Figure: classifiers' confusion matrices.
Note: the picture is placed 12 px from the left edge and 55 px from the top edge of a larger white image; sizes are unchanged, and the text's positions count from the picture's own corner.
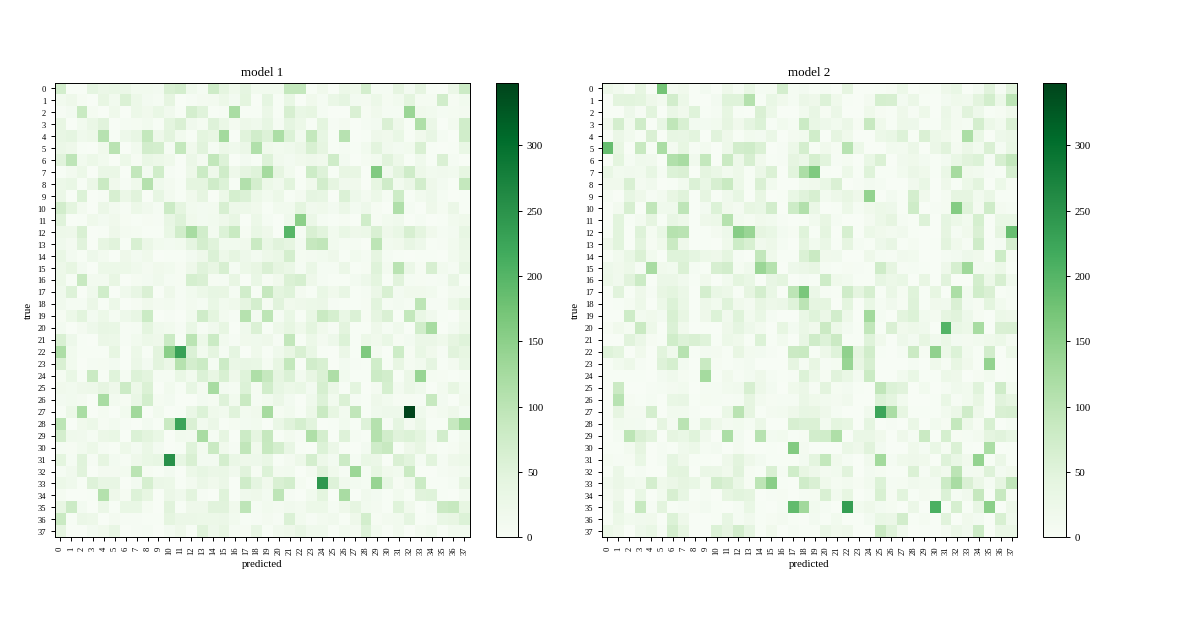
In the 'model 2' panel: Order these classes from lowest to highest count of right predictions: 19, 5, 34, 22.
19, 34, 5, 22
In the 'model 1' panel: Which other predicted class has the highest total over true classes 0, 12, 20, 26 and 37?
21
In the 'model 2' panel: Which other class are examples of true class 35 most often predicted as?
22
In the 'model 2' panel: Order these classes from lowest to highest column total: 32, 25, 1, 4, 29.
29, 4, 1, 25, 32
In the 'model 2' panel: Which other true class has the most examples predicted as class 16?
0
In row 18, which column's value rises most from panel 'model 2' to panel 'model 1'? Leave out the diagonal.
33
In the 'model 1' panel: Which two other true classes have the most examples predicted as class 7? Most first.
27, 32
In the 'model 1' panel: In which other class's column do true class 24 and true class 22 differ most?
11
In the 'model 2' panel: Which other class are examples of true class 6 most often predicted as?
7
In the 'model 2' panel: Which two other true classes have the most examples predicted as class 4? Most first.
15, 10
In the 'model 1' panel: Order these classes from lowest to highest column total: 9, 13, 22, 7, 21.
9, 22, 7, 13, 21
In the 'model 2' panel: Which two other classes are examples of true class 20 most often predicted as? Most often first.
31, 34
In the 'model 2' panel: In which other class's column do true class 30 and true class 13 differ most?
17
